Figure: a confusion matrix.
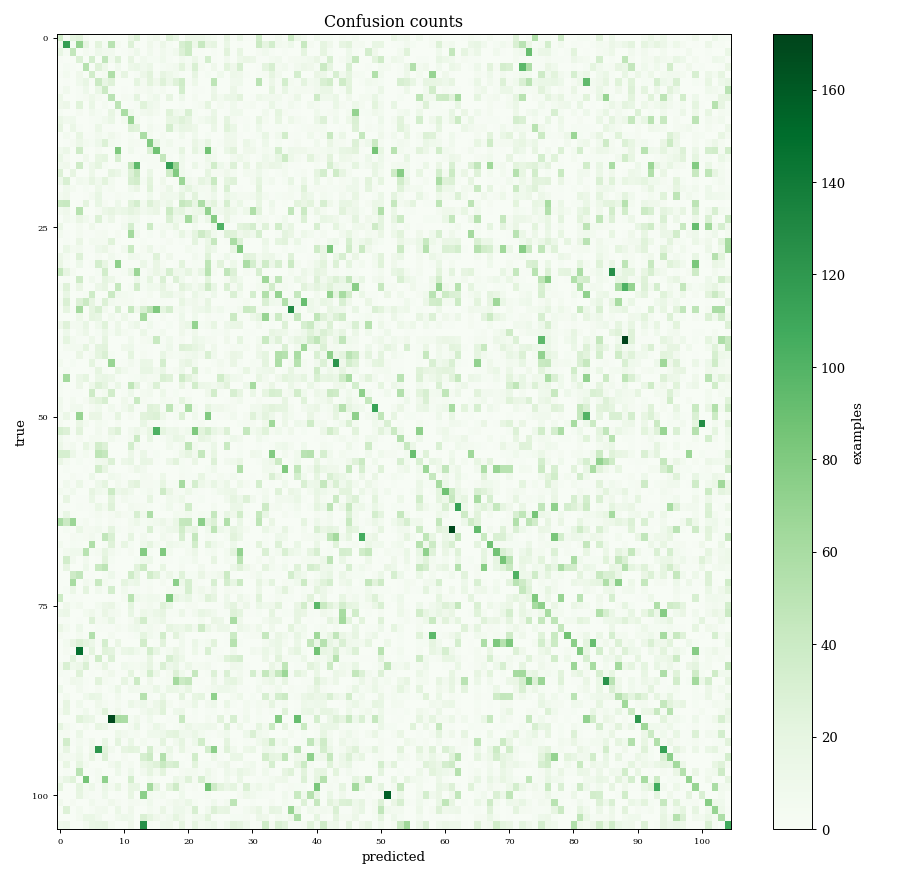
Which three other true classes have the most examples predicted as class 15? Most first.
52, 36, 40
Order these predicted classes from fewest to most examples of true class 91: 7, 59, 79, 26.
79, 7, 26, 59
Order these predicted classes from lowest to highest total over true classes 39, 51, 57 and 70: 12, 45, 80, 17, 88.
17, 12, 88, 45, 80
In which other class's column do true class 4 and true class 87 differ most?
72
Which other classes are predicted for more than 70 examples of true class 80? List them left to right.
68, 70, 83
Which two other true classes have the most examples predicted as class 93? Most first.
99, 75
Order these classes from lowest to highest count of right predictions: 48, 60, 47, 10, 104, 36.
48, 10, 47, 60, 104, 36
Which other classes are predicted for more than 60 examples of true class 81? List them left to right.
3, 40, 99
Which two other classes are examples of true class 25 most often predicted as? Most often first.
99, 101
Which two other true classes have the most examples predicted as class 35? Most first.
57, 84
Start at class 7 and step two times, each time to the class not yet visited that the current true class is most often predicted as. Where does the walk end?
13
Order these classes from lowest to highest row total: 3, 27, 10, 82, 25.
10, 3, 82, 27, 25
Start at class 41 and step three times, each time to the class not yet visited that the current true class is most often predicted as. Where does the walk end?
96
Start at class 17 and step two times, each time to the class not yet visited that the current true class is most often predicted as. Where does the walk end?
74
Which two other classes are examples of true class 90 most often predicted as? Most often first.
8, 37
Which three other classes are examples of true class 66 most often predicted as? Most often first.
47, 77, 43
